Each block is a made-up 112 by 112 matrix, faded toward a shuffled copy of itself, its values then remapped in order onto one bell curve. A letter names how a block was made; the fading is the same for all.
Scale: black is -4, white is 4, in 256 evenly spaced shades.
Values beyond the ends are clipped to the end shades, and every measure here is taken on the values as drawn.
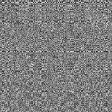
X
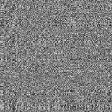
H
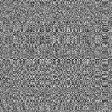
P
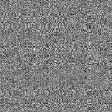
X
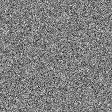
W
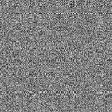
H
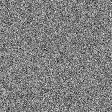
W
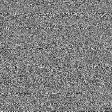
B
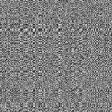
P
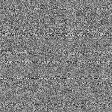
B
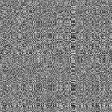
P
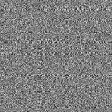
H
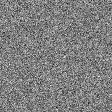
W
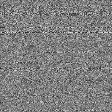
B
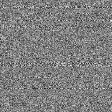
B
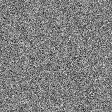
W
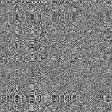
X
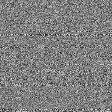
B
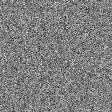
W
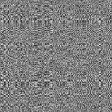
P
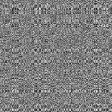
P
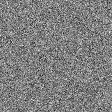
W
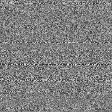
B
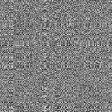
P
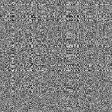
X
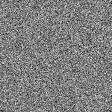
W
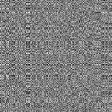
P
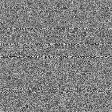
B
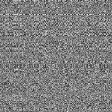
X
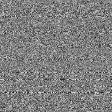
B
